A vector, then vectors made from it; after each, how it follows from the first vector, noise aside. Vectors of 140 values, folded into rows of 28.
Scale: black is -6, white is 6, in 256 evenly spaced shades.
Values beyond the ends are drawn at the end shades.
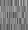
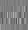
negated, partly zeroed.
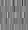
negated, partly zeroed.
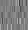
negated, partly zeroed.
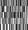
reversed, scaled up.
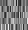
reversed, scaled up.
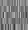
reversed, negated.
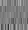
reversed, negated, partly zeroed.
